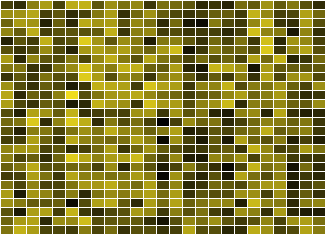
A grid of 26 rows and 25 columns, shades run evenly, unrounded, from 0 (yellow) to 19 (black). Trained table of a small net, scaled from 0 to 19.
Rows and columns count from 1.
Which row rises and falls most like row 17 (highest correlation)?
2
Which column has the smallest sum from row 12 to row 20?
3
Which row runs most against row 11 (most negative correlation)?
26
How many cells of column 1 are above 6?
22
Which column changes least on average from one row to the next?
5
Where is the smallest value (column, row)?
6, 11
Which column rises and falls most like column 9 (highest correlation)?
1
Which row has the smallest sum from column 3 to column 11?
18
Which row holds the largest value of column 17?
13
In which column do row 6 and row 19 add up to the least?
21
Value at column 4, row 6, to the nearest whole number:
7
